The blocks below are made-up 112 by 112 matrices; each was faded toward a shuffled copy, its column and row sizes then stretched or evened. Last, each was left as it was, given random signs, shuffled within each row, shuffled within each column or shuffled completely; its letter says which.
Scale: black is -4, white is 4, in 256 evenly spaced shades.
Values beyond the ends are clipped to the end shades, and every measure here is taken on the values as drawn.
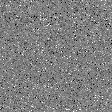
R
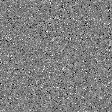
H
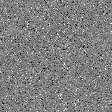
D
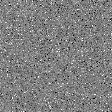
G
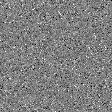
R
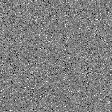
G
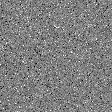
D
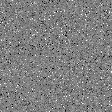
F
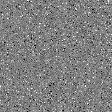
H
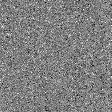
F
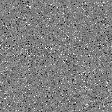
G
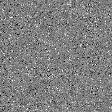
H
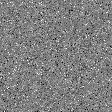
D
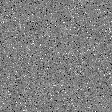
D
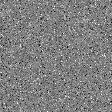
F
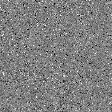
H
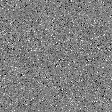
R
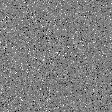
F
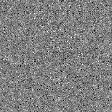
G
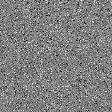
H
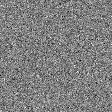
R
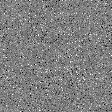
H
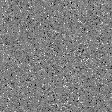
F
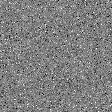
D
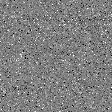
R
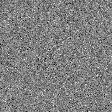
R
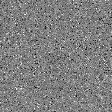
H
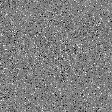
G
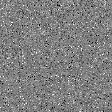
G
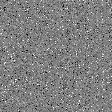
F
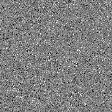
G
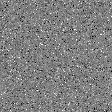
R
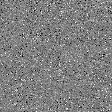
H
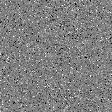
F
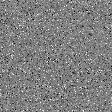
R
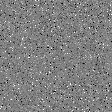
R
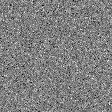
D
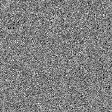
G
